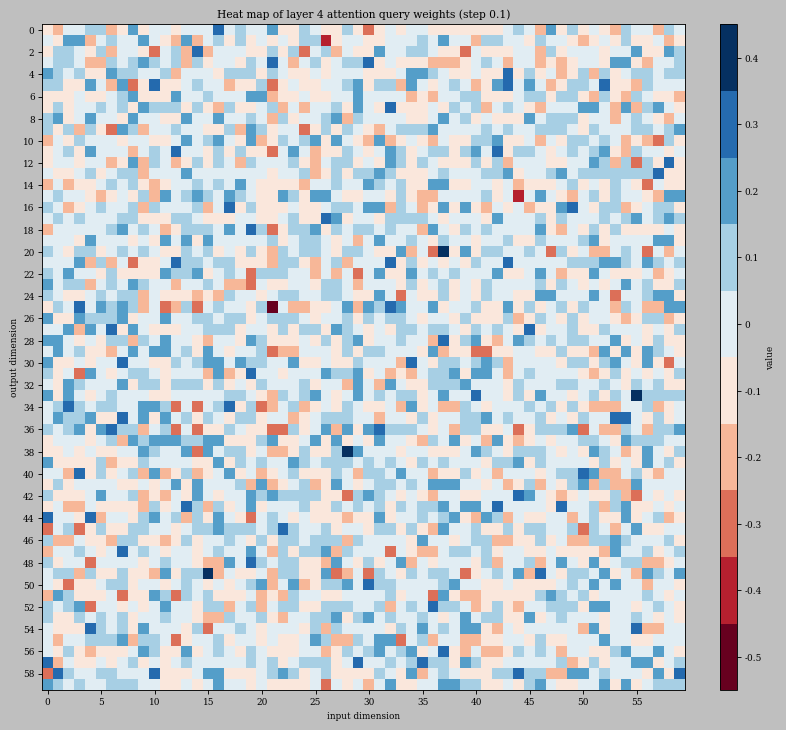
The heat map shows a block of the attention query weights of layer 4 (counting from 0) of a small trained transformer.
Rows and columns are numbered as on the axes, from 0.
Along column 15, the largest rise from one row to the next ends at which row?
49
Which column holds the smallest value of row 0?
30
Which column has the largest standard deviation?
21
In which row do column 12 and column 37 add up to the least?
34
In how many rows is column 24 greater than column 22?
22
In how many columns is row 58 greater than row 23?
27
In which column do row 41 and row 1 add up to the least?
26
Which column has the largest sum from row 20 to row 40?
0
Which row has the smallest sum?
51
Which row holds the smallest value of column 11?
25
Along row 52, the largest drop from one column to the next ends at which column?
4
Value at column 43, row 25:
0.2
